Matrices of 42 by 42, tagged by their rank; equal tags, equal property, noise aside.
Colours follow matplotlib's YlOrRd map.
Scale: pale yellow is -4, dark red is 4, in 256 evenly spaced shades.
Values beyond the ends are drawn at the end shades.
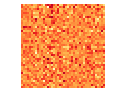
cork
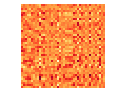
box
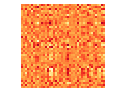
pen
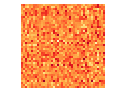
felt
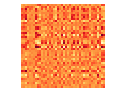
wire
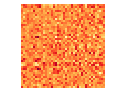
cork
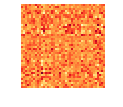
felt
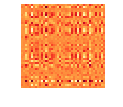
wire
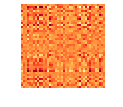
wire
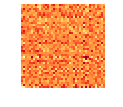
felt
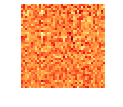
cork
